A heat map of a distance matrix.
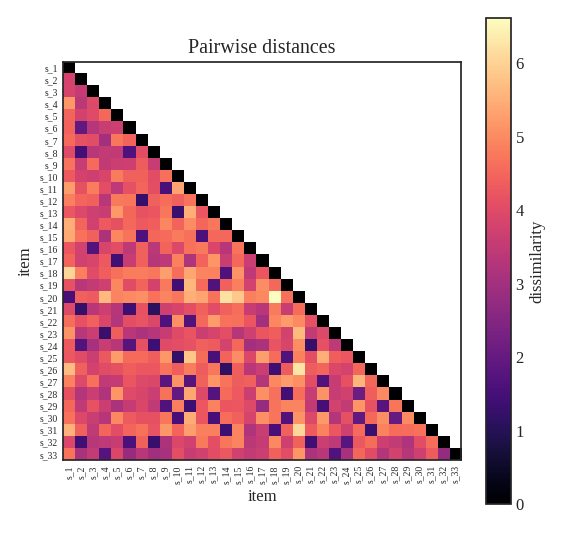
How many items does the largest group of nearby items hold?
6
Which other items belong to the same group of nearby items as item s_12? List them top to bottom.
s_7, s_15
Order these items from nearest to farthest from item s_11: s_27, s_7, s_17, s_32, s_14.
s_27, s_17, s_32, s_7, s_14
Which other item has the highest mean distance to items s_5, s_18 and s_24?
s_20
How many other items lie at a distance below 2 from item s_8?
5
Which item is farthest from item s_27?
s_25
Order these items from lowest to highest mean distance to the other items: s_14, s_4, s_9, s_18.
s_4, s_9, s_14, s_18
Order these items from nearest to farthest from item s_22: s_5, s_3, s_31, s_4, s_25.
s_5, s_4, s_3, s_31, s_25
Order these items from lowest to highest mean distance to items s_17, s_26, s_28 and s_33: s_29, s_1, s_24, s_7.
s_24, s_29, s_7, s_1
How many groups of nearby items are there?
9
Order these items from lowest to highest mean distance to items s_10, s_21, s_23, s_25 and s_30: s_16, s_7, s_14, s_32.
s_32, s_16, s_7, s_14
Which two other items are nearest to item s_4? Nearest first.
s_23, s_33
